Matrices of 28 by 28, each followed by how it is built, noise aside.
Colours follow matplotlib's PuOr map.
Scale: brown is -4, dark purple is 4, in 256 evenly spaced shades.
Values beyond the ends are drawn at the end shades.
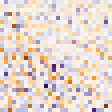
lower triangular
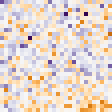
smooth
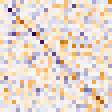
diagonal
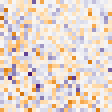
lower triangular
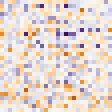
low rank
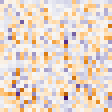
low rank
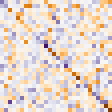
diagonal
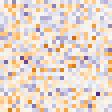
repeating columns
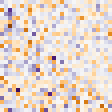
lower triangular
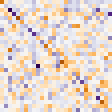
diagonal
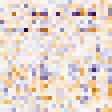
low rank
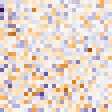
lower triangular
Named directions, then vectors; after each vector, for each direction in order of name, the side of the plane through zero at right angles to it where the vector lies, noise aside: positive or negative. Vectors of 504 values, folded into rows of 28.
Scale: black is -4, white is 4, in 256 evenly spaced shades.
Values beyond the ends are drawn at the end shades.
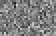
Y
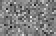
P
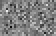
positive, positive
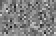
positive, positive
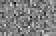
negative, positive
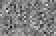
positive, positive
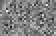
positive, positive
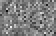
negative, negative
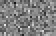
negative, positive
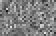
negative, negative
